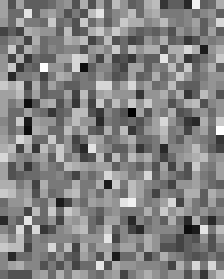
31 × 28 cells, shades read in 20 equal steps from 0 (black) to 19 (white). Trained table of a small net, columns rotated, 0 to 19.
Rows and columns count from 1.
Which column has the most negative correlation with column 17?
11
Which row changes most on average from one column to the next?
8
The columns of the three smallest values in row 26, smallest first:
24, 25, 18
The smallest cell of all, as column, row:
17, 13
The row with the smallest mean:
29
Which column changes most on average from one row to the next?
4
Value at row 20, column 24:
6
